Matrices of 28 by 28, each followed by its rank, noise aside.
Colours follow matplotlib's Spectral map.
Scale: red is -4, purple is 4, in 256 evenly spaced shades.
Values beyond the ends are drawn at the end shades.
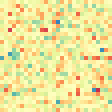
eight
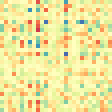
three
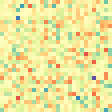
eight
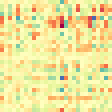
three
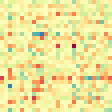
four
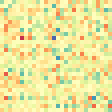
six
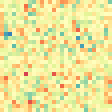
eight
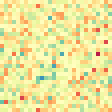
eight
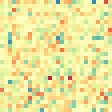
eight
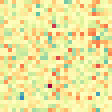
eight
